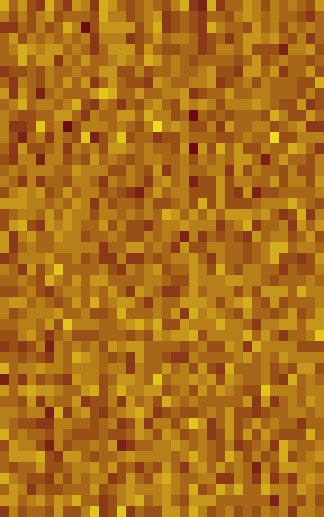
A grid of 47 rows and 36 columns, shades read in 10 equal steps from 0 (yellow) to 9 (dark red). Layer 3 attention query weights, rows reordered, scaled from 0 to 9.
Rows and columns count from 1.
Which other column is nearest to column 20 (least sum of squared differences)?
19
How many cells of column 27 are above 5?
13
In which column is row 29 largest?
21
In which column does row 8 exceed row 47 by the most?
11
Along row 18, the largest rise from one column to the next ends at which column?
29
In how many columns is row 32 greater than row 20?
20
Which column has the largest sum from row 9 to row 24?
22
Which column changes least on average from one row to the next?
4
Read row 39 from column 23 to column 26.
3 7 5 3
